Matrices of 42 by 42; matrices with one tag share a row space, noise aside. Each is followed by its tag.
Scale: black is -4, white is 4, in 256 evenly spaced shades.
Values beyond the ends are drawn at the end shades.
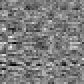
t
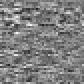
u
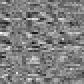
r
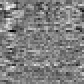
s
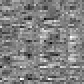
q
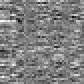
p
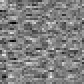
t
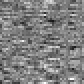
q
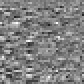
u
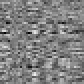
r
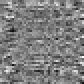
s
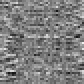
s
